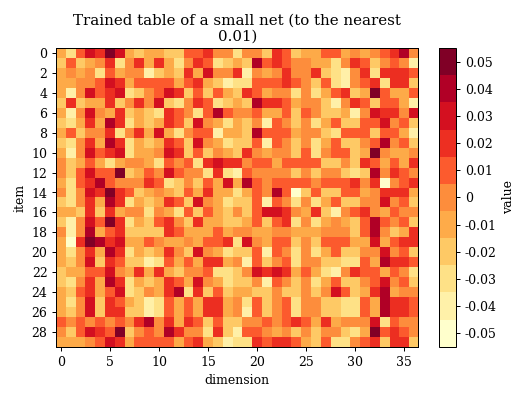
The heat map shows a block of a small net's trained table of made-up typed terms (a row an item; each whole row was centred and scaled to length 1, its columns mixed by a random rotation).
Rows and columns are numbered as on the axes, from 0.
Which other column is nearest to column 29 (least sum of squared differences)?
19
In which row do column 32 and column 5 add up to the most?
17
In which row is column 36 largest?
6
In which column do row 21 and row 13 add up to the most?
3
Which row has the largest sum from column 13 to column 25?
11
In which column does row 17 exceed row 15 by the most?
32
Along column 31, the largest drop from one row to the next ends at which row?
12
